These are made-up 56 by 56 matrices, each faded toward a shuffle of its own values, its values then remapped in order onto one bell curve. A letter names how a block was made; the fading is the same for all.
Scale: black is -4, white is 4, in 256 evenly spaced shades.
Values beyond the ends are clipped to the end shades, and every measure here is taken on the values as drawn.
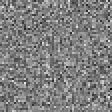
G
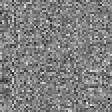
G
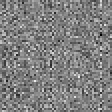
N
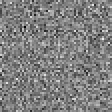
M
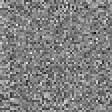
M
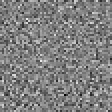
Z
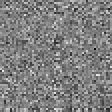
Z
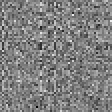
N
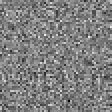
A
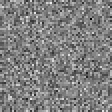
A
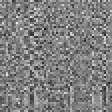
N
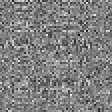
Z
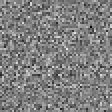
M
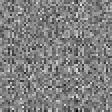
N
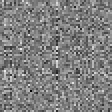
N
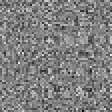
Z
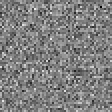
G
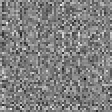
N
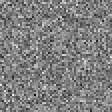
G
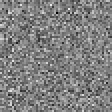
A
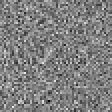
A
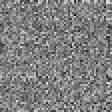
M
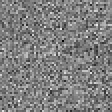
G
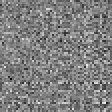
Z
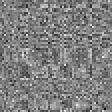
N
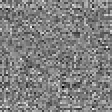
A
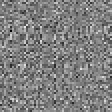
N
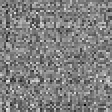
Z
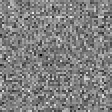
M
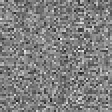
A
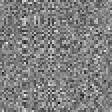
N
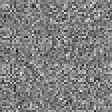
Z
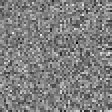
A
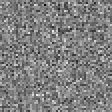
G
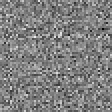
Z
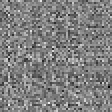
Z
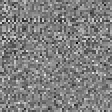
Z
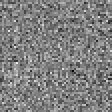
G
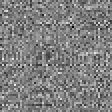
Z
